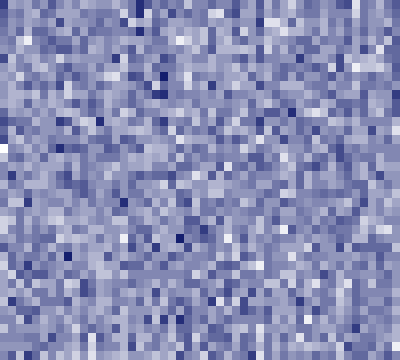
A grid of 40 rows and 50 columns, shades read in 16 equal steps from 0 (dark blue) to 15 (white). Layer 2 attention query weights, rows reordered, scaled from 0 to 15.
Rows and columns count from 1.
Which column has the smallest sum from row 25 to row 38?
24
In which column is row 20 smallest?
2
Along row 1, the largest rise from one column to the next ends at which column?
45
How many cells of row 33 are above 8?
18
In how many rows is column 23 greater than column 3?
20
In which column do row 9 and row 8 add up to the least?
21
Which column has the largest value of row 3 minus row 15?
35
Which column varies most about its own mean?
33
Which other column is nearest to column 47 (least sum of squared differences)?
5
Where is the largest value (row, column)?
17, 1
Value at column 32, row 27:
9
